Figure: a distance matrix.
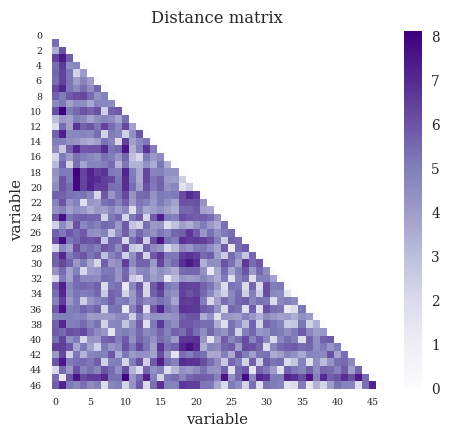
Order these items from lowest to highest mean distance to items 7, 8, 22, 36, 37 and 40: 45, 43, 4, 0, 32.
43, 4, 32, 0, 45
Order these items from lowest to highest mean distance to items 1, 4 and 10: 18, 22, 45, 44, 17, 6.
22, 17, 45, 44, 6, 18
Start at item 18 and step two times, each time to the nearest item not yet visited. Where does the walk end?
19
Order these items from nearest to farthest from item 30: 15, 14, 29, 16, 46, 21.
21, 14, 16, 46, 29, 15
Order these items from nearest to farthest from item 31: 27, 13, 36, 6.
6, 13, 36, 27
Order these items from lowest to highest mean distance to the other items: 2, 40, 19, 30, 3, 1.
2, 40, 30, 3, 19, 1
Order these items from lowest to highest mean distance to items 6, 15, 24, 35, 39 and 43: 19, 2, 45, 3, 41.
41, 2, 3, 45, 19
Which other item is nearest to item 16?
32
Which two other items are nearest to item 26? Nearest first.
39, 8
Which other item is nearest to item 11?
23
